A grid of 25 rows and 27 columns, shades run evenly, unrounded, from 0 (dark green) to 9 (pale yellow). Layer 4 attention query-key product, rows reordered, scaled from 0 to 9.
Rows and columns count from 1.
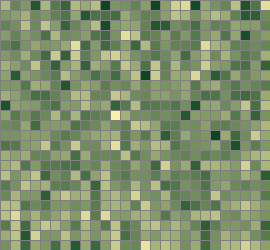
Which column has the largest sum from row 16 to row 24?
2
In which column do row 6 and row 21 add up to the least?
19
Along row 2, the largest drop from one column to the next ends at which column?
9
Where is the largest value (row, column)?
12, 12
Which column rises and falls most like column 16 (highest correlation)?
20
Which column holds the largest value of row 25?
15
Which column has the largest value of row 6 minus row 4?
11
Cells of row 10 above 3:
20
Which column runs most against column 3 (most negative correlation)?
17
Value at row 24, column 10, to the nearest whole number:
4
